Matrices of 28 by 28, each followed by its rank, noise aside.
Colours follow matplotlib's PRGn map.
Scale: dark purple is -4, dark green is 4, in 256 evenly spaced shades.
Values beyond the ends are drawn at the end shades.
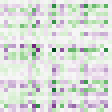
two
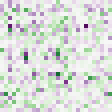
eight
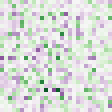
six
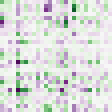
three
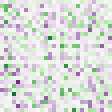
eight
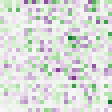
six
